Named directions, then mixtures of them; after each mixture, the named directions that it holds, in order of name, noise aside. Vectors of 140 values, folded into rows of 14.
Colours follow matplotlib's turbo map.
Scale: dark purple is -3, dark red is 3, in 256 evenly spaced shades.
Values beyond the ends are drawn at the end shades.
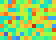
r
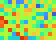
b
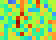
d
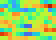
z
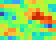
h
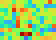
d, r, z.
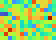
b, h, r.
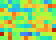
r, z.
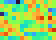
b, h, z.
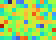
b, h, r.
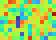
b, d, r.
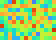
r.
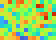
b.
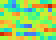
z.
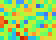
b.
